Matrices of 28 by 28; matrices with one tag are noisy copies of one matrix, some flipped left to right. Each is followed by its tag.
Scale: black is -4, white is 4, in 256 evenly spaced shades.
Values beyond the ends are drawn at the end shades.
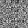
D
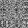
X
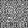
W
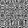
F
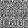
F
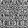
F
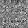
D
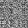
X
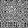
W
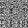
X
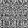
F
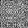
W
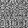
F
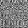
F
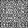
W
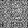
W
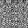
D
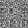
X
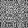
W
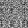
X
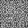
W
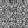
D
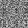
X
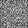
W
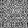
W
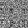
X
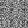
X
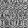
F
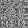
X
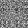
X
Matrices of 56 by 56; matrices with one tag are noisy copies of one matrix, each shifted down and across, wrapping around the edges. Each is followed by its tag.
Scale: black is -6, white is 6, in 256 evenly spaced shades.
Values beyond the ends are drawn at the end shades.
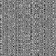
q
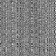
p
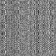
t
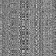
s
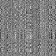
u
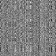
u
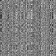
u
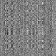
u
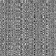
q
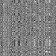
u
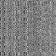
t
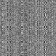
p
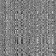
u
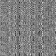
t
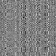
t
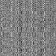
t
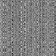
q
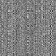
p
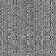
p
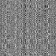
t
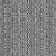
p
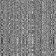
u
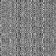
t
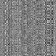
s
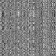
u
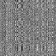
u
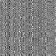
t
